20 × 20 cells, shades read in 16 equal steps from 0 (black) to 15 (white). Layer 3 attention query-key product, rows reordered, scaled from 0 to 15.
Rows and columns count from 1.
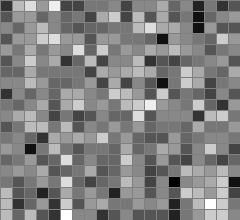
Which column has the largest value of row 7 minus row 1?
17
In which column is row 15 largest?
6
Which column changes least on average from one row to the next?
12
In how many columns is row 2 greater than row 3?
6
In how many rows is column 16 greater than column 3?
8
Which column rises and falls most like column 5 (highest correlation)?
2
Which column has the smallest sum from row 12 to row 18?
13
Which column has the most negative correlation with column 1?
10
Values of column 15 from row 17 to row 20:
0 5 2 2
